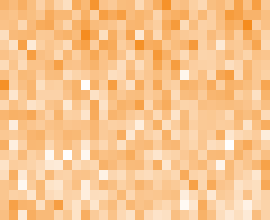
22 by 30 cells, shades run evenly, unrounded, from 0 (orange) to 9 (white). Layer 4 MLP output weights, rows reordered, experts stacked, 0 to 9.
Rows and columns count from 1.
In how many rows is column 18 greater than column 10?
9
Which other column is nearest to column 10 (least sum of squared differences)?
6
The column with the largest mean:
8
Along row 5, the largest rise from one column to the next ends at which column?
4
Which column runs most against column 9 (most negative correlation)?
23
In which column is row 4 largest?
16
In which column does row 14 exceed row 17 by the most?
30
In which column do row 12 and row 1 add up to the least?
11
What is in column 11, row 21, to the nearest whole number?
7
